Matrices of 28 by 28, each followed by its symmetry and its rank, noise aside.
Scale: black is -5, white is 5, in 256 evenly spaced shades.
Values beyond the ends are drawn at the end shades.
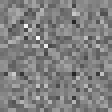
symmetric, rank five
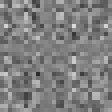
no symmetry, rank four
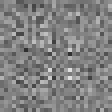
no symmetry, rank four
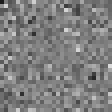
no symmetry, rank six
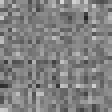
no symmetry, rank five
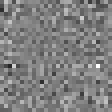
no symmetry, rank six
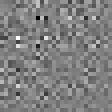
antisymmetric, rank four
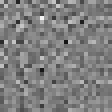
no symmetry, rank four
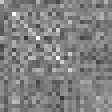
symmetric, rank four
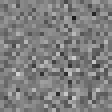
no symmetry, rank six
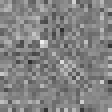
symmetric, rank six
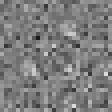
symmetric, rank six
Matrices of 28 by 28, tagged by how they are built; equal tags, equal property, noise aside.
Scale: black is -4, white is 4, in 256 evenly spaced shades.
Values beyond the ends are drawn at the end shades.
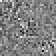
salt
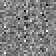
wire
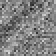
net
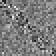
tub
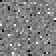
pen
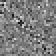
tub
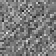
net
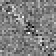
tub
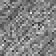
net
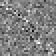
tub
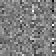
wire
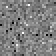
pen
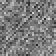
net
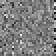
wire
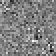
salt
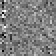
wire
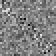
tub
